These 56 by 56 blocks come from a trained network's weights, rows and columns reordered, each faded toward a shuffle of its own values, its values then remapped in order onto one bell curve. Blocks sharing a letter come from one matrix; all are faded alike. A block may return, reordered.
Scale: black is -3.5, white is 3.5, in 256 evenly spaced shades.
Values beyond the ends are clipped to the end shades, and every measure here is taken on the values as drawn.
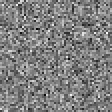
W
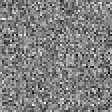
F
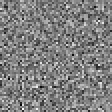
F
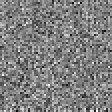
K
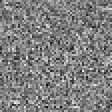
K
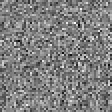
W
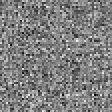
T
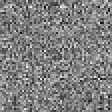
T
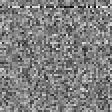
T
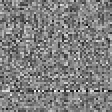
T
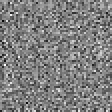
W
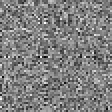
T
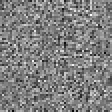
F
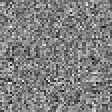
F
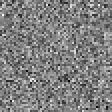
K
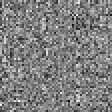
F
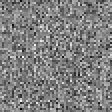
F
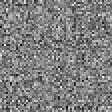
F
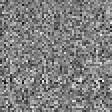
F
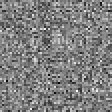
W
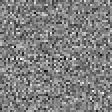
K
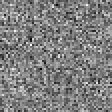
W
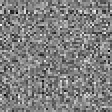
W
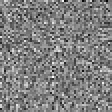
F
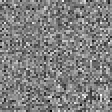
F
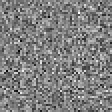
F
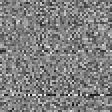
T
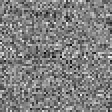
K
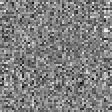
F
